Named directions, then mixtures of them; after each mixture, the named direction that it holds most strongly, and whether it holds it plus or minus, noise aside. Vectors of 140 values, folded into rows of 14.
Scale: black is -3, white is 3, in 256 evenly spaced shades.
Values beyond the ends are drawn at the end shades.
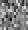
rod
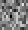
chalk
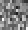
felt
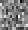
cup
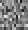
cup, plus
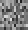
cup, plus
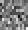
felt, plus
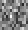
chalk, minus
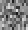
felt, plus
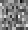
cup, plus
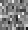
cup, plus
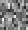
rod, minus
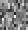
rod, minus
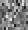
rod, minus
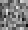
cup, minus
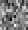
rod, plus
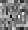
cup, plus
